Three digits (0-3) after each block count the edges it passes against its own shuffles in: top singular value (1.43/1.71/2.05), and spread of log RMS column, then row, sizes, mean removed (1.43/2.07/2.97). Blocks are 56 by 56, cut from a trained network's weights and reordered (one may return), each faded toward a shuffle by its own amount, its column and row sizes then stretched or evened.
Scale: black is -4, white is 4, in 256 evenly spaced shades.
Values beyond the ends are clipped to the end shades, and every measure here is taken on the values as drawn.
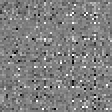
1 1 2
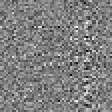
3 2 1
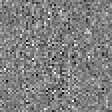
2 2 0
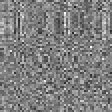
3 2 0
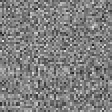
3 1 0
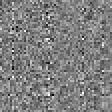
2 2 0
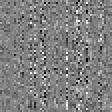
2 3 0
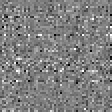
2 1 2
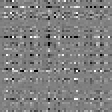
3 2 3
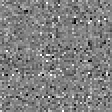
0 1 1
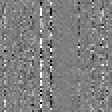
3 3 0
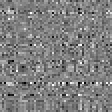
3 1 2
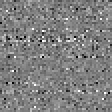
0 0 2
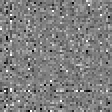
1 2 1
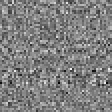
3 0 2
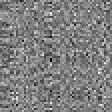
3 2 0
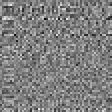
3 0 2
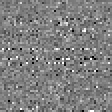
1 1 2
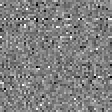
2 0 1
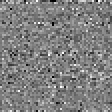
0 0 2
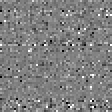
0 1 2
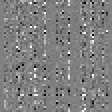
2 3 1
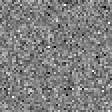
1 0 0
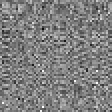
3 1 0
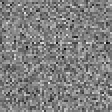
2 0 1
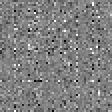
1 2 1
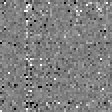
1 1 1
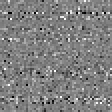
1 0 2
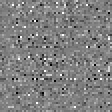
0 1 2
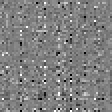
2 2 2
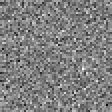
1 0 0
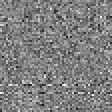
2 0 1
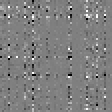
1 3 2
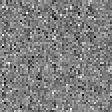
1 1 0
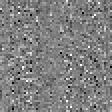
0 2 0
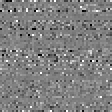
0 0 3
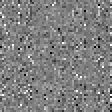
1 2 0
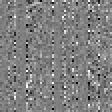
0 3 1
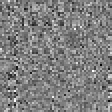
2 1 0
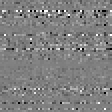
2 0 3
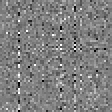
2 2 0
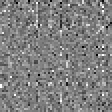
1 1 1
